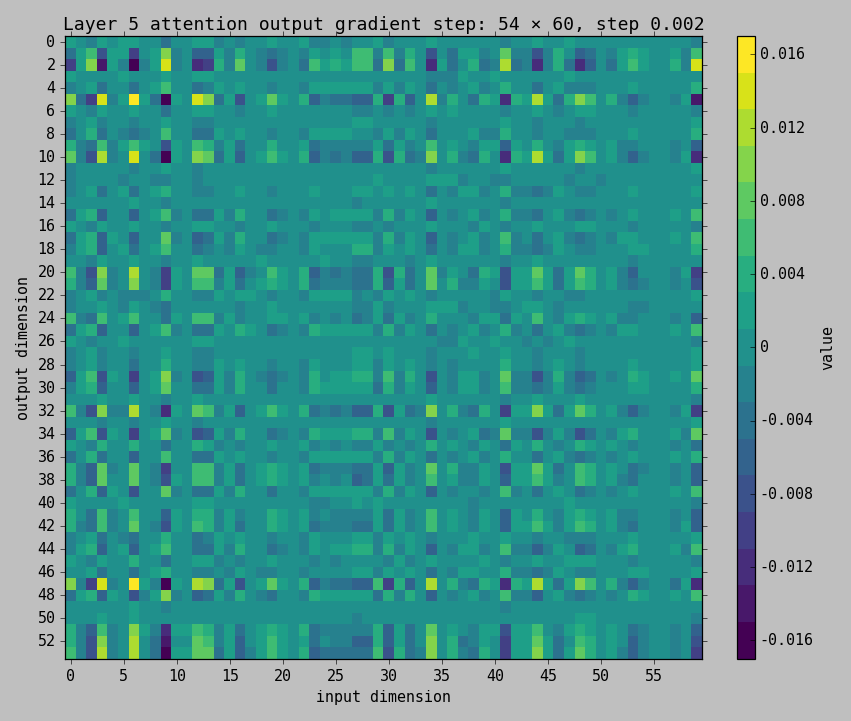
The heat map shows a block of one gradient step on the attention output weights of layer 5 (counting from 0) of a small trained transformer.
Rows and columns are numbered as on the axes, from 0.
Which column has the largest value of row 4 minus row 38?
9
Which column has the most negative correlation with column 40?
35
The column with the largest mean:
6
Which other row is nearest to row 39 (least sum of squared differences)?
17
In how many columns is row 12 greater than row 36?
17
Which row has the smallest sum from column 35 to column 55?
2
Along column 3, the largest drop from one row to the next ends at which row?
48
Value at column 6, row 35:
0.004
